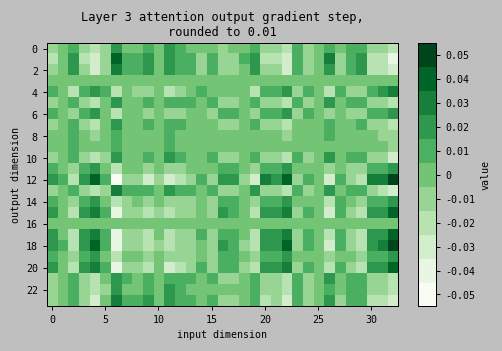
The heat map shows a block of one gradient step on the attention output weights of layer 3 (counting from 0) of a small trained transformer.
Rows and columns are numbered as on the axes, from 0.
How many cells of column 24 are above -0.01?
15
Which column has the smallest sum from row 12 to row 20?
6
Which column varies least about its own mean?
25
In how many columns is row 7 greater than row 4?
11
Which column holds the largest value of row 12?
32
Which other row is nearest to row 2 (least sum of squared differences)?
23
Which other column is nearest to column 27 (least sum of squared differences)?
14
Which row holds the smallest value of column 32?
1
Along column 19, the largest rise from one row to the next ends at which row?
13
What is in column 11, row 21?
0.01
